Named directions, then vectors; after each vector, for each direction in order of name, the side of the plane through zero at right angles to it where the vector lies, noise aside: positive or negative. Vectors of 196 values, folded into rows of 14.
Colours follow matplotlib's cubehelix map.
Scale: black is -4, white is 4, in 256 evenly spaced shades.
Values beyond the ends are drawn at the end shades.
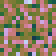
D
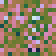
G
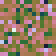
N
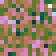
positive, positive, positive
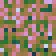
negative, positive, negative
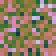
positive, positive, positive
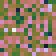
positive, negative, positive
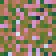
negative, negative, negative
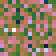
positive, negative, positive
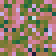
negative, positive, negative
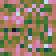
negative, positive, negative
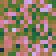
positive, negative, positive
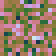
negative, negative, positive
